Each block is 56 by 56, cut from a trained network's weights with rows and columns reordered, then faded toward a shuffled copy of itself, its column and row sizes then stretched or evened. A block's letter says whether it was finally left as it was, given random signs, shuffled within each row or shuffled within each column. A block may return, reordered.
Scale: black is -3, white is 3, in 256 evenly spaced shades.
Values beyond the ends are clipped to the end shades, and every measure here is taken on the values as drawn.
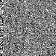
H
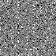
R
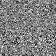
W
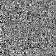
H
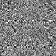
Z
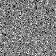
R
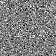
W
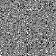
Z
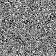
W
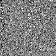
R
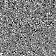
W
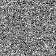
W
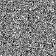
H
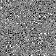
H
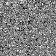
W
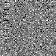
Z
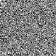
Z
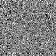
Z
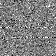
W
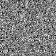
H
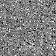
H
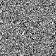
Z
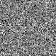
W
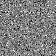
W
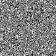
R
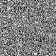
Z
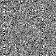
H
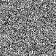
R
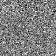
W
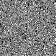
R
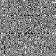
Z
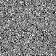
W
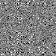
Z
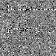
H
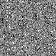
R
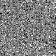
R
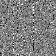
R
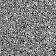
W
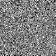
H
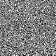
H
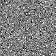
R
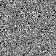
W
